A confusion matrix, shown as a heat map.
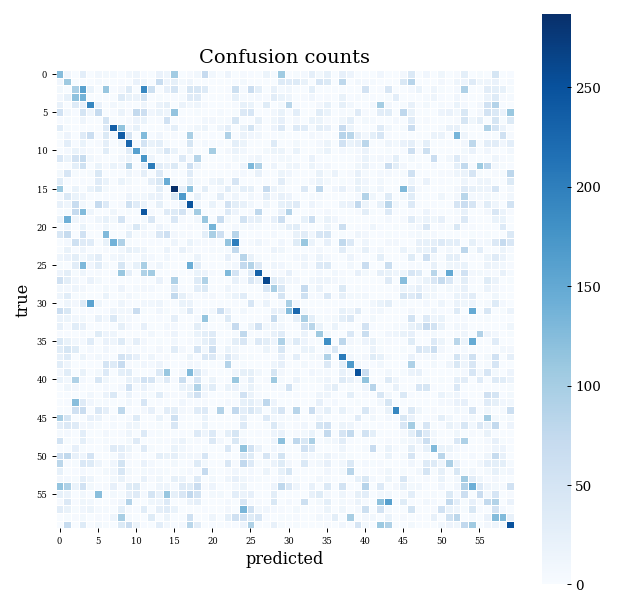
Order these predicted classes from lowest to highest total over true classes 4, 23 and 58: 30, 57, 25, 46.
46, 25, 30, 57
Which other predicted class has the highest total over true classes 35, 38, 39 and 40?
54
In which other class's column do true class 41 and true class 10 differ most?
18
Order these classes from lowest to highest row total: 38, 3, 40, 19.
3, 38, 19, 40
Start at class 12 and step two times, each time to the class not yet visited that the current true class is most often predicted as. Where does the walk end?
17
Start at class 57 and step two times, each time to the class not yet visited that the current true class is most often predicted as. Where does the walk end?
48
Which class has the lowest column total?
36
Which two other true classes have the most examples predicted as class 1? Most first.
19, 54
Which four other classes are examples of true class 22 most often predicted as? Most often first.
23, 7, 32, 8
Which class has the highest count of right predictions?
15
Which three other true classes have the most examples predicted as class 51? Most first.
26, 56, 58
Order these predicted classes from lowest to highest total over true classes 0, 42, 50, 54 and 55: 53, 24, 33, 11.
11, 33, 24, 53
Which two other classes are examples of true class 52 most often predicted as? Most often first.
38, 19
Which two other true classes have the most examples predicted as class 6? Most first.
21, 2
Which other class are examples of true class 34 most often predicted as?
55
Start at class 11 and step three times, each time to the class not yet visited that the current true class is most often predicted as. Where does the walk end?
2
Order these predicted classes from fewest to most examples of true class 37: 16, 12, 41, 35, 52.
16, 12, 41, 52, 35
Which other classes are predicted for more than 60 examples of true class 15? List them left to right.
0, 17, 27, 34, 45
